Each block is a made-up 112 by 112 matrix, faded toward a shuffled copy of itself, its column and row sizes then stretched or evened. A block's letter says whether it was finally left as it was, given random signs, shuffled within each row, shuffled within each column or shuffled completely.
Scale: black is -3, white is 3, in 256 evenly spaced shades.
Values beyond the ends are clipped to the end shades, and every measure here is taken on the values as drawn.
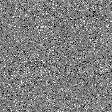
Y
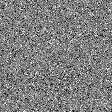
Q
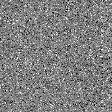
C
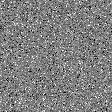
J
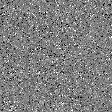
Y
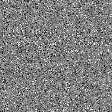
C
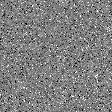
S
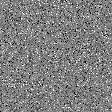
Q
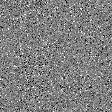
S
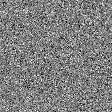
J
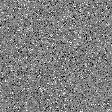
S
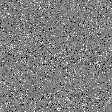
Y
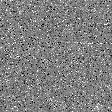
Q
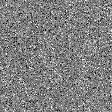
Y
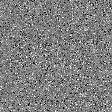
Y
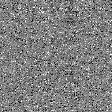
C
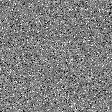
J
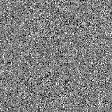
C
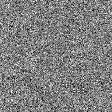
C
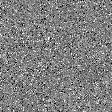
S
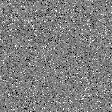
C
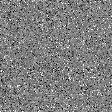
Y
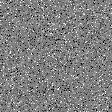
S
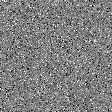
J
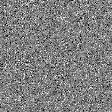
C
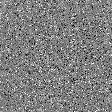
S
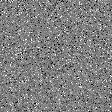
Q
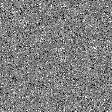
Y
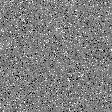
J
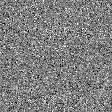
Q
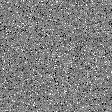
J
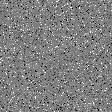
J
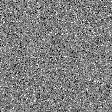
Q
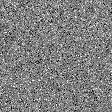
J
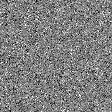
S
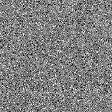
C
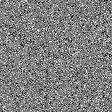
S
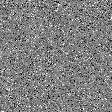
Q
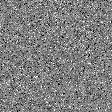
J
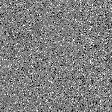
S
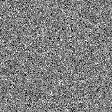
C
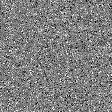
S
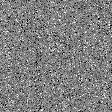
S
